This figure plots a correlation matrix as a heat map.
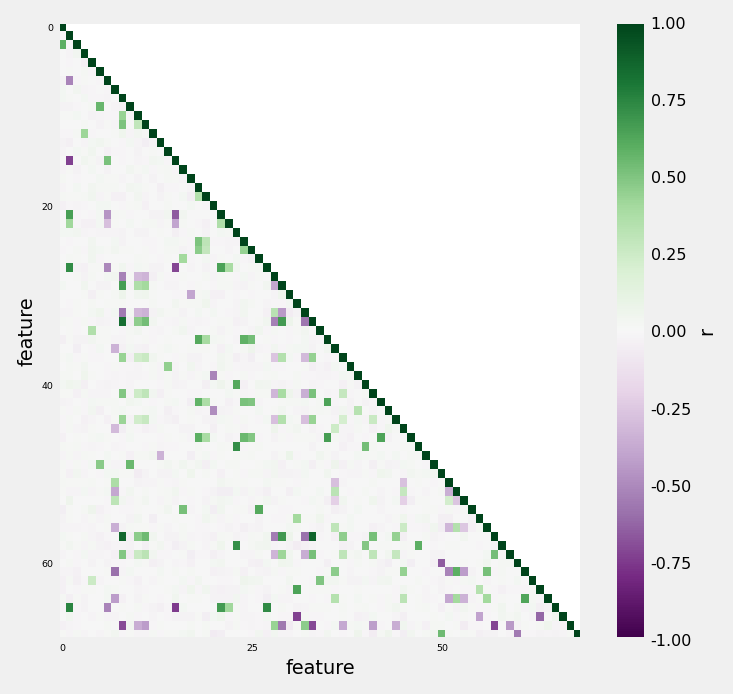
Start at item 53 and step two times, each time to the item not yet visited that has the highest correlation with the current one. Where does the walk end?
51
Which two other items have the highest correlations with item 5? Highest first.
9, 49
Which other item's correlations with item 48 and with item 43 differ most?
20
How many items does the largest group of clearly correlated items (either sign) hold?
13
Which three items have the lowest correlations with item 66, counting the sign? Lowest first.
31, 63, 55
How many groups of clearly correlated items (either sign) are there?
16
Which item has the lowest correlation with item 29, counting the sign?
67
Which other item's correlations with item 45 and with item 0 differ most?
2
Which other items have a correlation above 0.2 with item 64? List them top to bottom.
36, 45, 52, 56, 61
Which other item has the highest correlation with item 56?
61
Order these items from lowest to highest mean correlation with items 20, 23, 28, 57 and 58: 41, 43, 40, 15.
43, 15, 41, 40
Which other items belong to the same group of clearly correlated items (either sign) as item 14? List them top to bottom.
38
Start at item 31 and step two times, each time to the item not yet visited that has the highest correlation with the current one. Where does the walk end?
55
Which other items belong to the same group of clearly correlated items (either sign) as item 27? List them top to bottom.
1, 6, 15, 21, 22, 65
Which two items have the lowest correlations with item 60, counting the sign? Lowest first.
50, 68
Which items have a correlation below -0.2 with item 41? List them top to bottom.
28, 32, 67
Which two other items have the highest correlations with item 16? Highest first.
54, 26
